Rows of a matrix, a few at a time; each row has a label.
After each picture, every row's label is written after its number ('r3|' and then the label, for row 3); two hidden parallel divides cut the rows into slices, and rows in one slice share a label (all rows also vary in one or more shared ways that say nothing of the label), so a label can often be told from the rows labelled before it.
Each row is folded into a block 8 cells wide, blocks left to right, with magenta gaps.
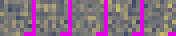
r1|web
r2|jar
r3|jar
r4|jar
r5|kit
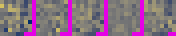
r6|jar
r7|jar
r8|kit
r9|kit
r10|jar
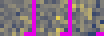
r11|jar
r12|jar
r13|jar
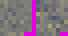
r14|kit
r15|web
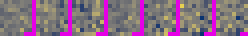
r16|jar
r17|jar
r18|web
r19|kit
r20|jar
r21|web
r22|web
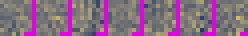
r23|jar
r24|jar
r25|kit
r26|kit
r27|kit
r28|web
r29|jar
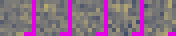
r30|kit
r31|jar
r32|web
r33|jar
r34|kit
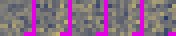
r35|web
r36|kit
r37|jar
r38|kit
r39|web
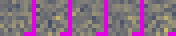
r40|web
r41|jar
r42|web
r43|jar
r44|jar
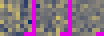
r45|jar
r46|jar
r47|jar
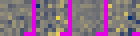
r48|web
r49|jar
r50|kit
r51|web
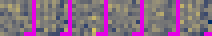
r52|jar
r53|kit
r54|jar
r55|jar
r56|kit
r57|kit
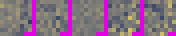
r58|kit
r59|web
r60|kit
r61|jar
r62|web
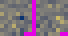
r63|web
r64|jar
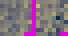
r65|kit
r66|web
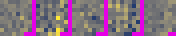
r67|jar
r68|jar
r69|web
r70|jar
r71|kit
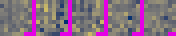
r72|kit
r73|jar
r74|web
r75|web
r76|web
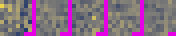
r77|jar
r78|jar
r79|jar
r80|web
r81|kit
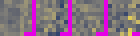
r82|kit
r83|kit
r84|jar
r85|jar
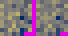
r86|web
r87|web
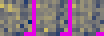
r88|jar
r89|kit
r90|kit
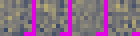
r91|kit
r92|jar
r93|kit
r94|jar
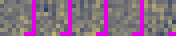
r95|jar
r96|web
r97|kit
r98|kit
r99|jar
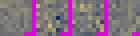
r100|kit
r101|web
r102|jar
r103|kit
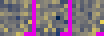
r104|web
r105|web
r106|kit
